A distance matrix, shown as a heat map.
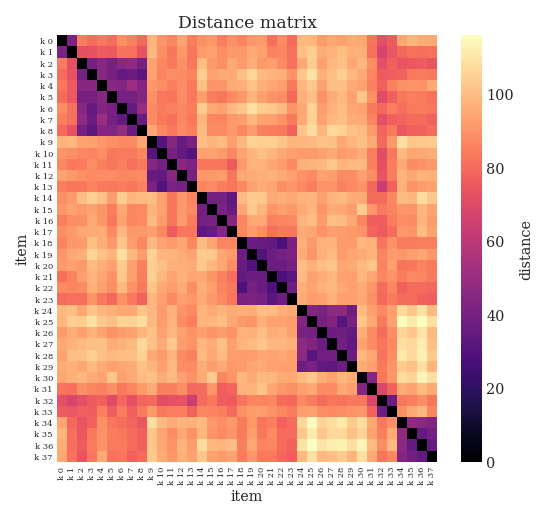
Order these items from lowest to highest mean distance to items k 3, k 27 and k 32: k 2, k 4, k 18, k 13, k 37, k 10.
k 2, k 4, k 13, k 10, k 37, k 18
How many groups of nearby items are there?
9
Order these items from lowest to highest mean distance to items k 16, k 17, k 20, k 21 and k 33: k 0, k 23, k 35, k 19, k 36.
k 23, k 19, k 0, k 35, k 36
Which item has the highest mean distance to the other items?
k 30
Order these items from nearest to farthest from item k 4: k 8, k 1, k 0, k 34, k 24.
k 8, k 1, k 0, k 34, k 24
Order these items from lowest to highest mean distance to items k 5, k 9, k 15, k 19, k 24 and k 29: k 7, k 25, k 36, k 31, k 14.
k 25, k 7, k 14, k 31, k 36
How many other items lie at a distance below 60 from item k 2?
6
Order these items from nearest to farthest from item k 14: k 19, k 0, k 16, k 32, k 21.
k 16, k 32, k 0, k 21, k 19
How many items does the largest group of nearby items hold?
7
